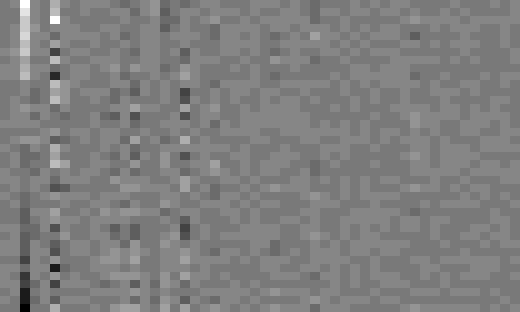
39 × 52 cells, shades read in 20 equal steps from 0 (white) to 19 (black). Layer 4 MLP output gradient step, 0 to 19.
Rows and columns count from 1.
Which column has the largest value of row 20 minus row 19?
19
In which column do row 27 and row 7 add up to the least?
3
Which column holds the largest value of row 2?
17
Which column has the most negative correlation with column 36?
25
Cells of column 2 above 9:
14
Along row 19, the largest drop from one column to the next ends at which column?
6
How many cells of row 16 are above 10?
2
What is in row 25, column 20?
9
